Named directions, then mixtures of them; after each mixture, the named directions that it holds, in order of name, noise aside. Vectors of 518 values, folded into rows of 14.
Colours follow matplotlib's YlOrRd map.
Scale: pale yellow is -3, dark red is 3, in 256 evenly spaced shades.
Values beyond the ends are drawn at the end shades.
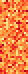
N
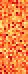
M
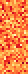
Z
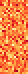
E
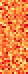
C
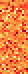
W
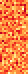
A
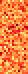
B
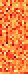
E, W.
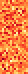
A, B, W.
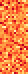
C.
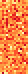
M, N.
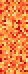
C, N.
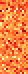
W.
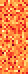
B, E.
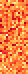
A, E, M.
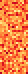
B, C, M.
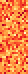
A, N, Z.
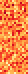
A, B.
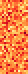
B, N, Z.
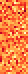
A, Z.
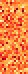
W, Z.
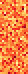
A, E.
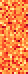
C.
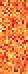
E.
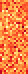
M, N, W.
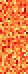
A, W, Z.
